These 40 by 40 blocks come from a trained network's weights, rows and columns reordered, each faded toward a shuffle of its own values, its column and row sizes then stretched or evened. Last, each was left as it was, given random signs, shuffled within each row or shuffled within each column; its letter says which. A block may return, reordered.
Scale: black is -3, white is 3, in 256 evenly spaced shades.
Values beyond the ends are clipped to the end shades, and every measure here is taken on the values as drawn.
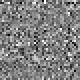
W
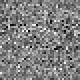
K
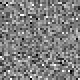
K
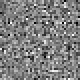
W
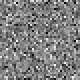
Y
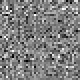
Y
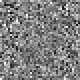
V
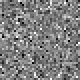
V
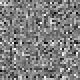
W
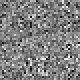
W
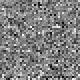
K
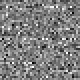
K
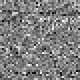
K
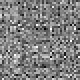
Y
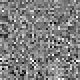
Y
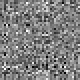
Y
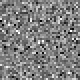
K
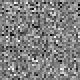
W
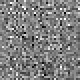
Y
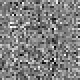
W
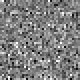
K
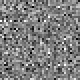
W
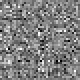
Y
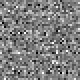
K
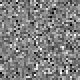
V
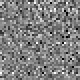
W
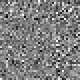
Y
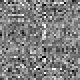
Y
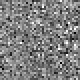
V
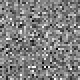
W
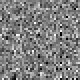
Y
